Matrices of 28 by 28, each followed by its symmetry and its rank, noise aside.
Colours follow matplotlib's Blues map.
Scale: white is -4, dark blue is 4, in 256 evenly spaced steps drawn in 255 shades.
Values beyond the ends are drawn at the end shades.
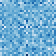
no symmetry, rank four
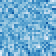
symmetric, rank four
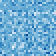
no symmetry, rank six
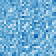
symmetric, rank six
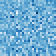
antisymmetric, rank six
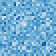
symmetric, rank six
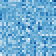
antisymmetric, rank six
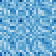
no symmetry, rank three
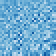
symmetric, rank four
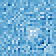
symmetric, rank six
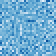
antisymmetric, rank six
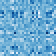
no symmetry, rank three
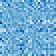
antisymmetric, rank six
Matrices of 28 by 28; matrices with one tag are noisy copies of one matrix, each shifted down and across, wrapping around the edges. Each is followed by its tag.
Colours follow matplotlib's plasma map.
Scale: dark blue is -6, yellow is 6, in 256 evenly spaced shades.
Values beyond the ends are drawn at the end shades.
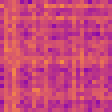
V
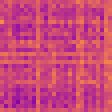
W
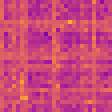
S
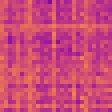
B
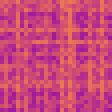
V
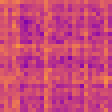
S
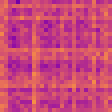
S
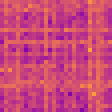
V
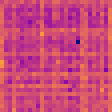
W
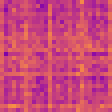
B
